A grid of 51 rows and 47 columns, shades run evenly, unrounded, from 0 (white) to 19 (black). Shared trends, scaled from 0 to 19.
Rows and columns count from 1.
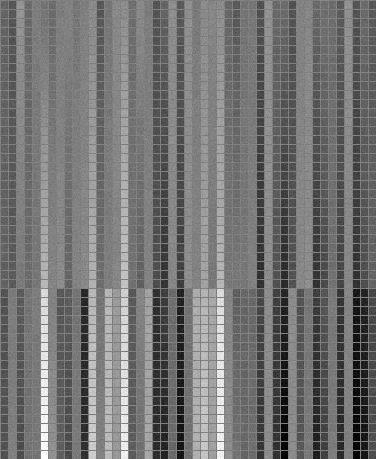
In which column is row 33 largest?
45
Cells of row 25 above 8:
42
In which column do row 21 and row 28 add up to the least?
16
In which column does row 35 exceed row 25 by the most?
11
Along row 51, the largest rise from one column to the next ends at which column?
17
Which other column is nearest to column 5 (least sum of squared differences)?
10
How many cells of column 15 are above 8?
32
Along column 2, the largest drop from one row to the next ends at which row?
33
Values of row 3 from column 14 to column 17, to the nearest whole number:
10 9 8 11
